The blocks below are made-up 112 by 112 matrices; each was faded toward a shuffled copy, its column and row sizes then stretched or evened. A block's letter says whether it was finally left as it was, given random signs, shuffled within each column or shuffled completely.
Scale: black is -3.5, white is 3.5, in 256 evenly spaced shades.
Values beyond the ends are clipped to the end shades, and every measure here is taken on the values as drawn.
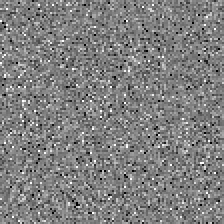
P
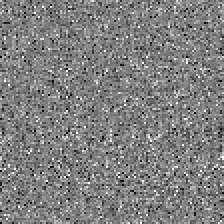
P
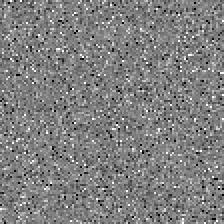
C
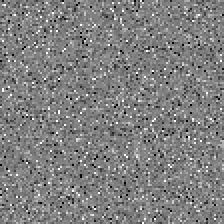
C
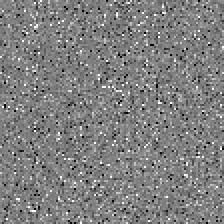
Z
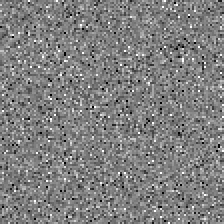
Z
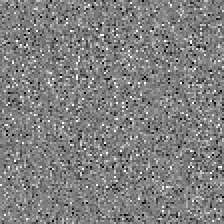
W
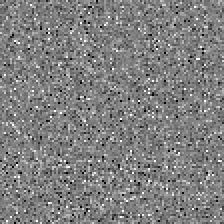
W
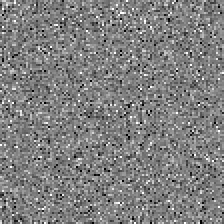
P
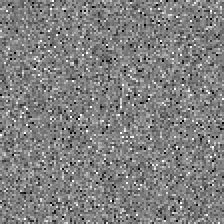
C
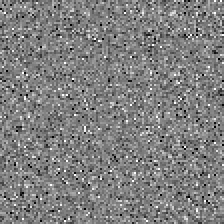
W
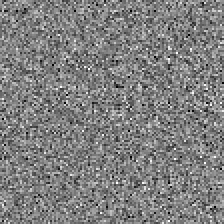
P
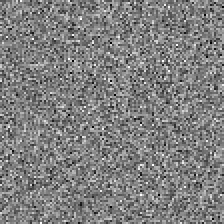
Z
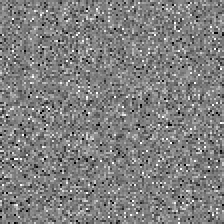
P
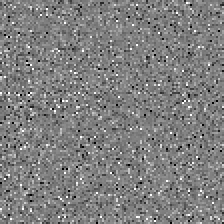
W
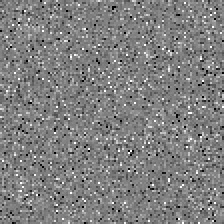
Z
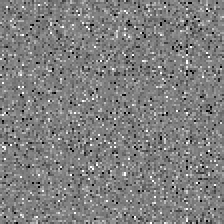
W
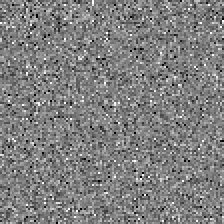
W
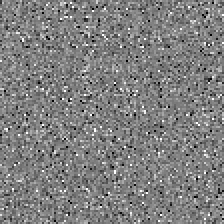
P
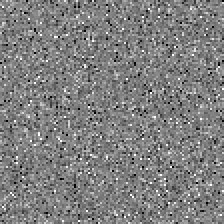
Z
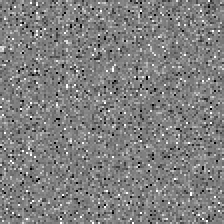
Z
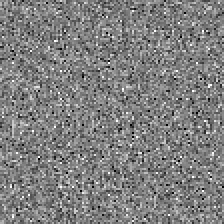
P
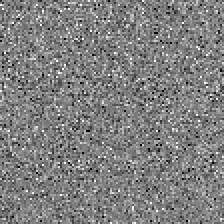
W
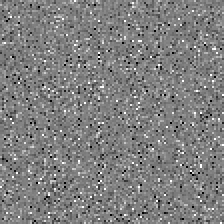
Z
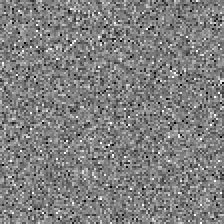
C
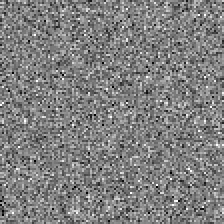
P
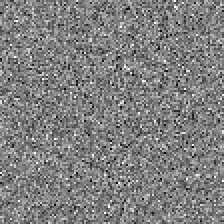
Z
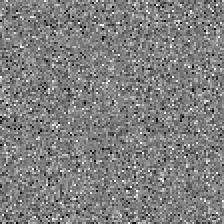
W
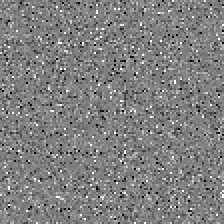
W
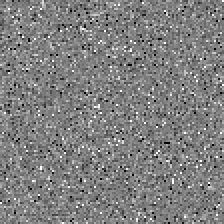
C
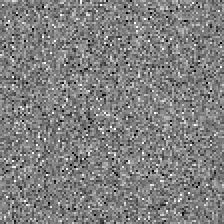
Z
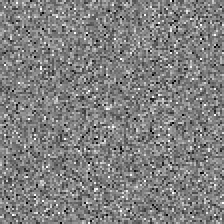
Z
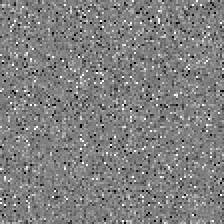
P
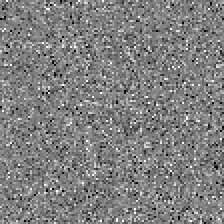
W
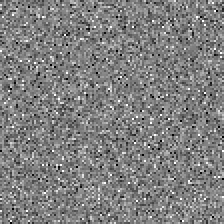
C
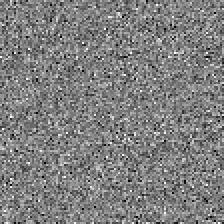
W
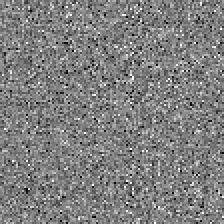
P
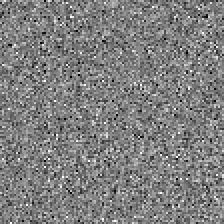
W
